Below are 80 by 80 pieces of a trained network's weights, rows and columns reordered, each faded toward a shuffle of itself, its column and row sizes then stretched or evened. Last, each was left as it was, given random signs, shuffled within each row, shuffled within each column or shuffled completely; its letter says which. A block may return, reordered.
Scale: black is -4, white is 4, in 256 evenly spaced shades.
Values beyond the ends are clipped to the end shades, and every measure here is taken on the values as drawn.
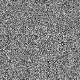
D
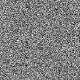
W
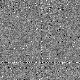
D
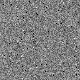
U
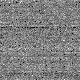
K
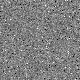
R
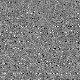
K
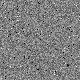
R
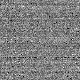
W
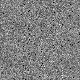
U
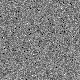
R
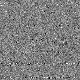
K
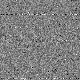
K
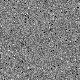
U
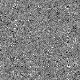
D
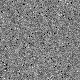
R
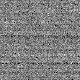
W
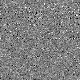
K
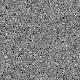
U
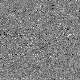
K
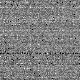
W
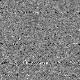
K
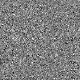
D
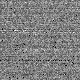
K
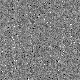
U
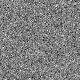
R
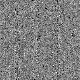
U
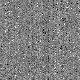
U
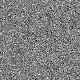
U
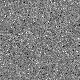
R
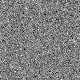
R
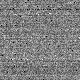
K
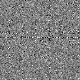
D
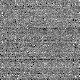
W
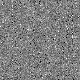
U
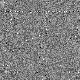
D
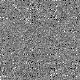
D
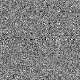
D
